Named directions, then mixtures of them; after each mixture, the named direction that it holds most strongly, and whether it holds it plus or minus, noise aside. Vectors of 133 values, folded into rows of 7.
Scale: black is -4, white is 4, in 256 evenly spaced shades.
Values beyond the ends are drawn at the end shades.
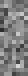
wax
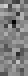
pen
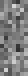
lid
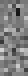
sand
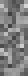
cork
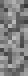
cork, minus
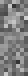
pen, minus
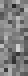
lid, minus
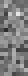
wax, plus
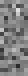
sand, minus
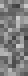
cork, plus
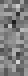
pen, plus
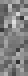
pen, minus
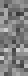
wax, minus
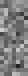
wax, minus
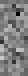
sand, plus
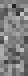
lid, minus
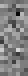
sand, plus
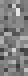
sand, minus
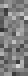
wax, plus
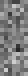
lid, plus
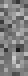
wax, plus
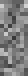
cork, plus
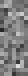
wax, plus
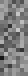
cork, plus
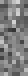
sand, minus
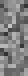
cork, minus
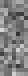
wax, minus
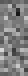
sand, plus
